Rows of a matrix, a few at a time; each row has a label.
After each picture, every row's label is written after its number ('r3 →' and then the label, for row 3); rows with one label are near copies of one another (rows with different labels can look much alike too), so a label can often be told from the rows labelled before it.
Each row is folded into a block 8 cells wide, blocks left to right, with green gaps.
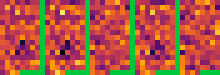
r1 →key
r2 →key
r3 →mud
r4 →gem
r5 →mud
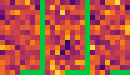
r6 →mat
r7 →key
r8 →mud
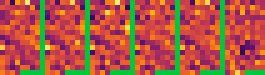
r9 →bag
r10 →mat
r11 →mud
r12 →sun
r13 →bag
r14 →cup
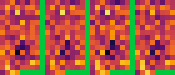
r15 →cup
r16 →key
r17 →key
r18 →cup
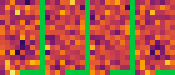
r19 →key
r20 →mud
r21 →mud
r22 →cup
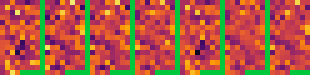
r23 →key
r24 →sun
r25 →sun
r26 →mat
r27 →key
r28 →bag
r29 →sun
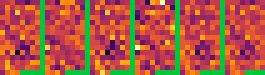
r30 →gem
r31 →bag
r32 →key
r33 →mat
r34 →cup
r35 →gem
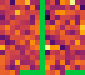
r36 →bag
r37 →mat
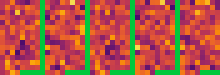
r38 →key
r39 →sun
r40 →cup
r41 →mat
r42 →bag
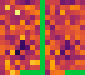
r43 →key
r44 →gem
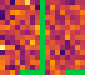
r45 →mat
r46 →gem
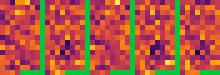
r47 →bag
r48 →key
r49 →sun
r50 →cup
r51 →gem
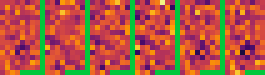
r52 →cup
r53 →bag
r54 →mud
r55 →mud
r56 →gem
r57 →cup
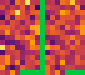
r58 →sun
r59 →mud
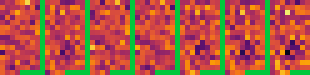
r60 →mud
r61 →gem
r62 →mat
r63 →sun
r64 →cup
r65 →gem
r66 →key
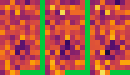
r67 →cup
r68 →key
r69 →key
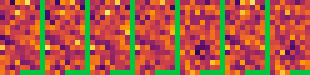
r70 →bag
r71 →mat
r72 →sun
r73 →sun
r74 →cup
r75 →bag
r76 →key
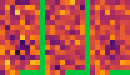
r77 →gem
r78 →mud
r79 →cup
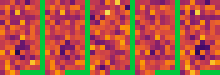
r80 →cup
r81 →cup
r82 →sun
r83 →gem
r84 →cup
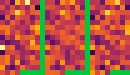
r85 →sun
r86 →bag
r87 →mud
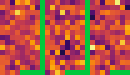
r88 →bag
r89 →key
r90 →mat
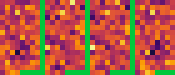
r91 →gem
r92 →sun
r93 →mat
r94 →key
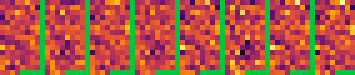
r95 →sun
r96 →gem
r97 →mud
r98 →gem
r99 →mat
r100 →key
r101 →mat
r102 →mud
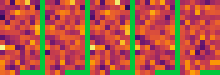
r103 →mat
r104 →mud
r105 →mat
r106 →bag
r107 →key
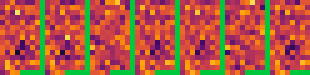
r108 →key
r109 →gem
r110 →bag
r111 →key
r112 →key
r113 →mud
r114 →cup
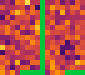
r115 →mud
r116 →cup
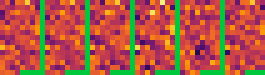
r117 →mat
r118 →sun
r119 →bag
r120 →sun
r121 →cup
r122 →mud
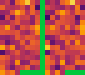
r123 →mud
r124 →mud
